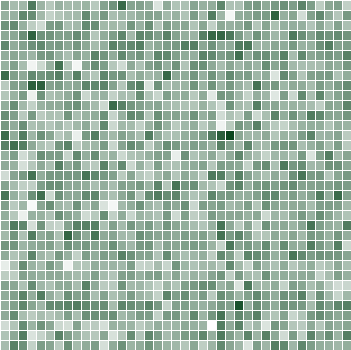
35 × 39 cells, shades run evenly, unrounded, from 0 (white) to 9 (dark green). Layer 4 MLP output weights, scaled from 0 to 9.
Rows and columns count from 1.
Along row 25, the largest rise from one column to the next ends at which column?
26
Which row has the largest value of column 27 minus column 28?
31
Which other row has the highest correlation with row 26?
1
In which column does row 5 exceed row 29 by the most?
27
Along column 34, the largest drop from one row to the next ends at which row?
2
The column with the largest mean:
25
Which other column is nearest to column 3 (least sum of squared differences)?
15
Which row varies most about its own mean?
14
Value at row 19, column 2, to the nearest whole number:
3
